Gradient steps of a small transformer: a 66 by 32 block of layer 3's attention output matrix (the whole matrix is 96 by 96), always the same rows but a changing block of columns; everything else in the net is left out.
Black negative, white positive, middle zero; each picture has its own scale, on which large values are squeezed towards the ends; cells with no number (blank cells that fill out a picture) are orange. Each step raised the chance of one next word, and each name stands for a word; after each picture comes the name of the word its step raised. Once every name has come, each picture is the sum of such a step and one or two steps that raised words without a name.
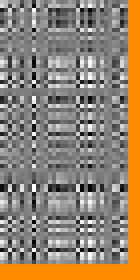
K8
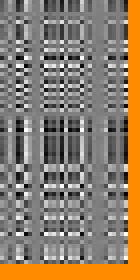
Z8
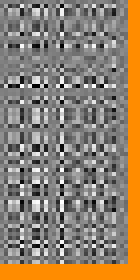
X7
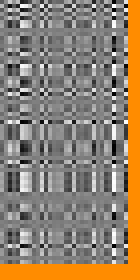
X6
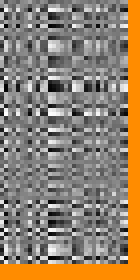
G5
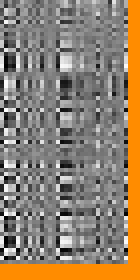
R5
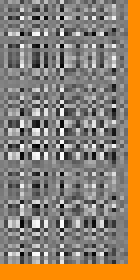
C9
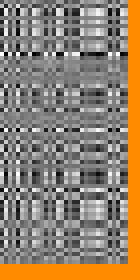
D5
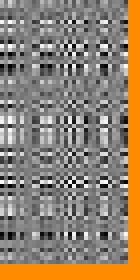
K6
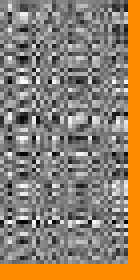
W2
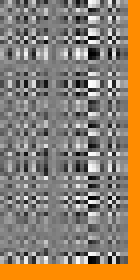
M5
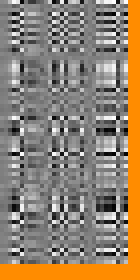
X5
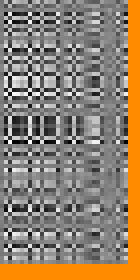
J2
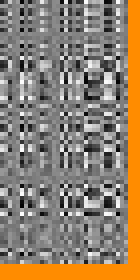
K8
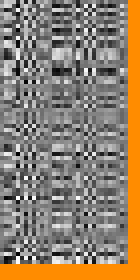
M5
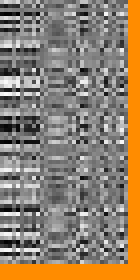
J2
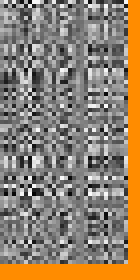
Z8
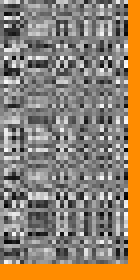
Z8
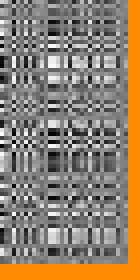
C9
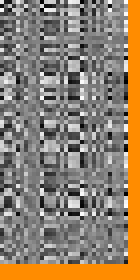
X6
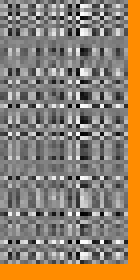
K8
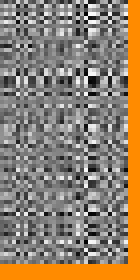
J2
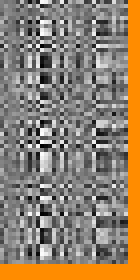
C9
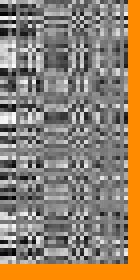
R5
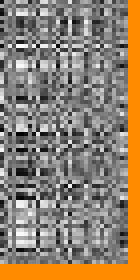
D5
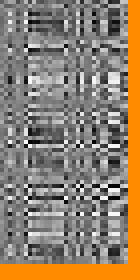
J2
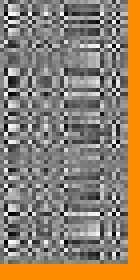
J2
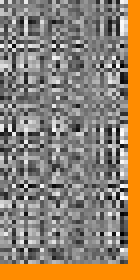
Z8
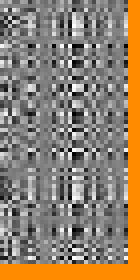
G5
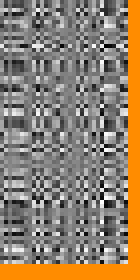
G5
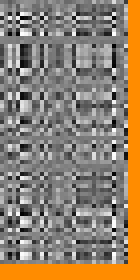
C9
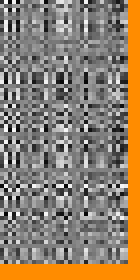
Z8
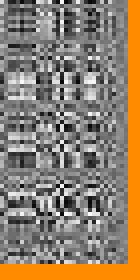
W2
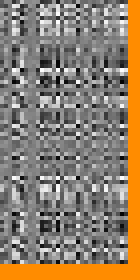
K8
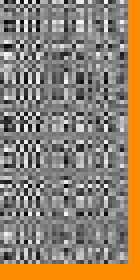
K6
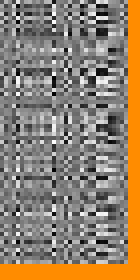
J2
